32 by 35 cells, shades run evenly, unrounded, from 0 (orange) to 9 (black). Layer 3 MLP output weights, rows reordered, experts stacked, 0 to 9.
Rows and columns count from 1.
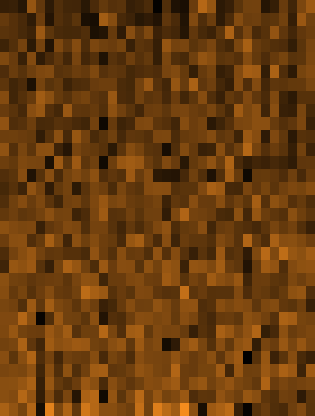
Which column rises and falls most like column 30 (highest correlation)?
33
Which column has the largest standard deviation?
28
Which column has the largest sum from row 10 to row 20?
20
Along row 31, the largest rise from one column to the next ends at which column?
12
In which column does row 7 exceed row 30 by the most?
4
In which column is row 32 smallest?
21
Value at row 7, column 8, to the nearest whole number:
7
